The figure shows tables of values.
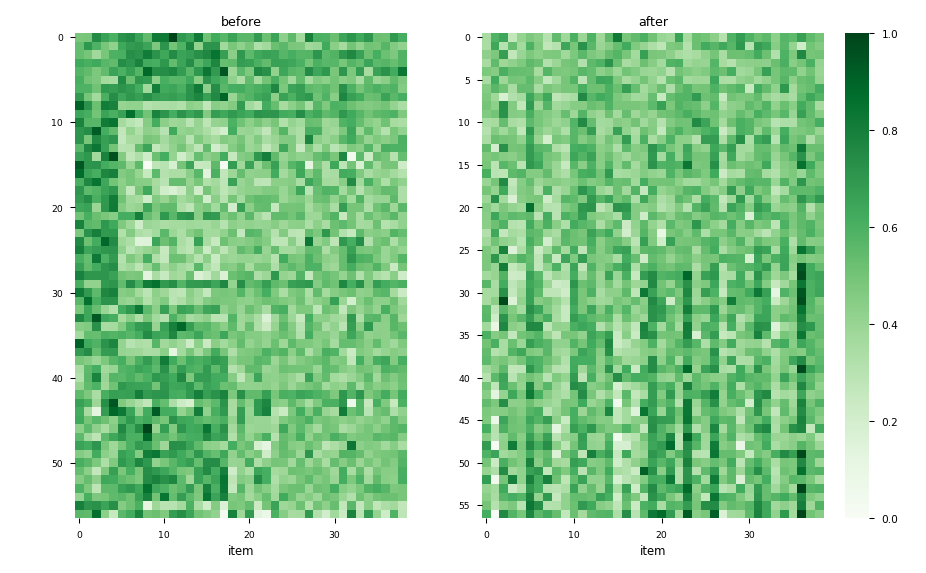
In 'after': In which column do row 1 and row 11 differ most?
27
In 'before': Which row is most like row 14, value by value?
43
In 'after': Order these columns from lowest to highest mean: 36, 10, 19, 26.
10, 19, 26, 36
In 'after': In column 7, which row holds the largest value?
52
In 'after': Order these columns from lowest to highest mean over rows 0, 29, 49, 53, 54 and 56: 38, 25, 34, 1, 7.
1, 25, 7, 38, 34
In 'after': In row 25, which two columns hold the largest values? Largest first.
36, 2
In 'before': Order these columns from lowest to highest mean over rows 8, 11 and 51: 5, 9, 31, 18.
5, 18, 9, 31
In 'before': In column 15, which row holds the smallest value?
16
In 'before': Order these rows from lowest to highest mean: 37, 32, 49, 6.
37, 32, 49, 6
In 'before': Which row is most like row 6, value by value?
9
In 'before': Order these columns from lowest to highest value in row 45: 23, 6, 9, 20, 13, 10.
23, 20, 10, 9, 13, 6
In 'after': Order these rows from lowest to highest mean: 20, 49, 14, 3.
3, 20, 14, 49
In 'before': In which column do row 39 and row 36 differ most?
0
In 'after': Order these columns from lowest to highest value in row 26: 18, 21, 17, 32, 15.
18, 15, 21, 32, 17
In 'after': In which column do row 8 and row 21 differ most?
30
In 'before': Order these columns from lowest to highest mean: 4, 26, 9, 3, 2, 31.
26, 31, 9, 2, 3, 4
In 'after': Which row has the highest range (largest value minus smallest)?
56
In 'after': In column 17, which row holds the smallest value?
44
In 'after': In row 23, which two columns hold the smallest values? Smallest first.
20, 16
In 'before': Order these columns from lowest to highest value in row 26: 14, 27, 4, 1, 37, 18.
14, 18, 37, 1, 27, 4
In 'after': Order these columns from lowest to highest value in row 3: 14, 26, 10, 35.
35, 10, 26, 14
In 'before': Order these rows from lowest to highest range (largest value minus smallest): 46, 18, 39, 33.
39, 18, 46, 33
